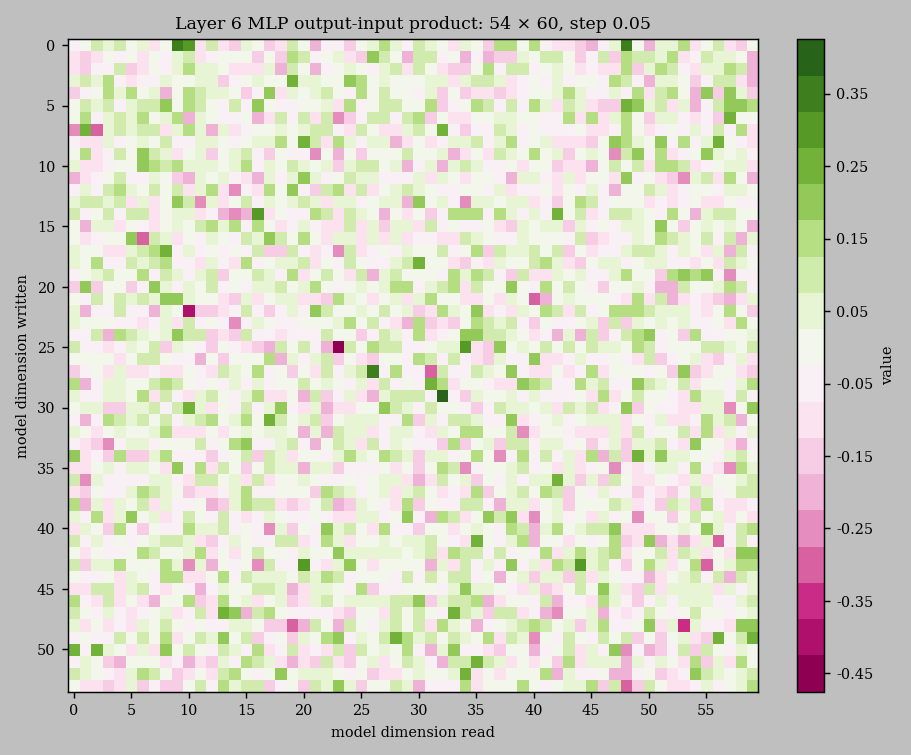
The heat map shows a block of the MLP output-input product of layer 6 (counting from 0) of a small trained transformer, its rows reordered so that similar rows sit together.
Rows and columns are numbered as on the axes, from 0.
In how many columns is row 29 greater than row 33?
26
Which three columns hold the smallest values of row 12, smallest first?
14, 47, 21
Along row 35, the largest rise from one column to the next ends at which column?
58
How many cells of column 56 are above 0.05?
9
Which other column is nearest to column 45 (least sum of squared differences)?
43
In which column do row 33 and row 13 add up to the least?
34
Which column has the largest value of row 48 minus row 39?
40
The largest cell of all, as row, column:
29, 32
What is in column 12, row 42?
-0.1
